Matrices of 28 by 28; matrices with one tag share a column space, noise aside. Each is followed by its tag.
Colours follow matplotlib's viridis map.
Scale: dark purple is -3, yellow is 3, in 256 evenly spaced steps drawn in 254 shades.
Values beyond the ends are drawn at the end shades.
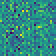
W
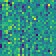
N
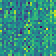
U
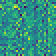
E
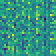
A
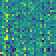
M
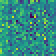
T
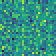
T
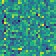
T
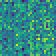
N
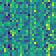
N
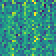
N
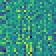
M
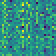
W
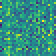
A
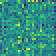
N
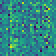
W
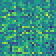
M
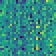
T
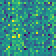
A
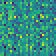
A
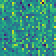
N
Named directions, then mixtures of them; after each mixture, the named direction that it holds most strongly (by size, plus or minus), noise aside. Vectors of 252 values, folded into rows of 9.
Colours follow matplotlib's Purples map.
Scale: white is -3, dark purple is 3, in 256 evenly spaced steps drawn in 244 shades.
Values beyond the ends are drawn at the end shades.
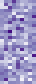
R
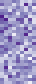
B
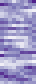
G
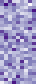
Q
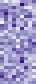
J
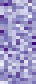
Q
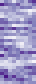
G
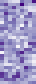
J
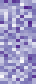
J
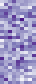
R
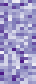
J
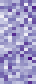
B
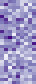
B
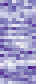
G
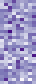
R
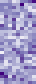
J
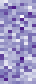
J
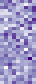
B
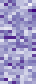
Q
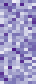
B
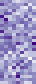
B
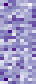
R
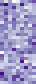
J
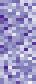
B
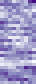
G
